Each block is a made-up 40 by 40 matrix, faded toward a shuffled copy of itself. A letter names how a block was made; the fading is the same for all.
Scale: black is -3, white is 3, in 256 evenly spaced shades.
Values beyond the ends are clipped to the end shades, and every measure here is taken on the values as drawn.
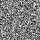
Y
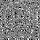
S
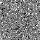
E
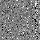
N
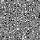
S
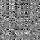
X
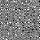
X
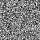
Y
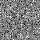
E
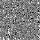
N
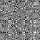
X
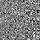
X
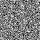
Y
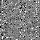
N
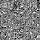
S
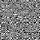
X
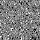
S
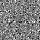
E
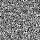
Y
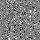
N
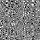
S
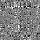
X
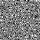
E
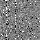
N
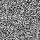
Y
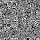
S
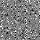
N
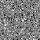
E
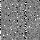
N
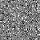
S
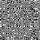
X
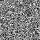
Y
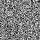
Y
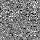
S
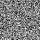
Y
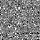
S
